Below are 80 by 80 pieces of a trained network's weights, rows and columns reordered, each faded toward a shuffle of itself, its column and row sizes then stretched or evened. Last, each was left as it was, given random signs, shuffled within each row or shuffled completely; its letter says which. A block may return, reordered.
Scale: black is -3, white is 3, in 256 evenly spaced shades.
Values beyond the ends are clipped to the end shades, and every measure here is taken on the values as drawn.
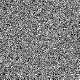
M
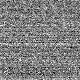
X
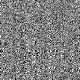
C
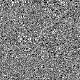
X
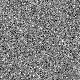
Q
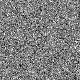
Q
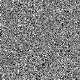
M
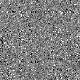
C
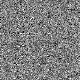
M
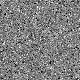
Q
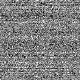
C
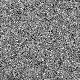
Q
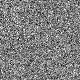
Q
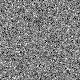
Q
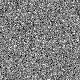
Q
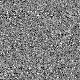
X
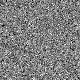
Q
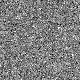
Q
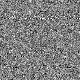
X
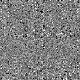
C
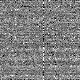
C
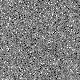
Q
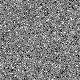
Q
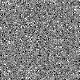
M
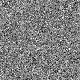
Q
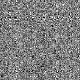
C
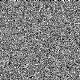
X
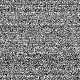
X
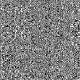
C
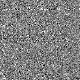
M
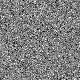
Q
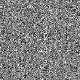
C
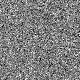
Q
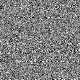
X
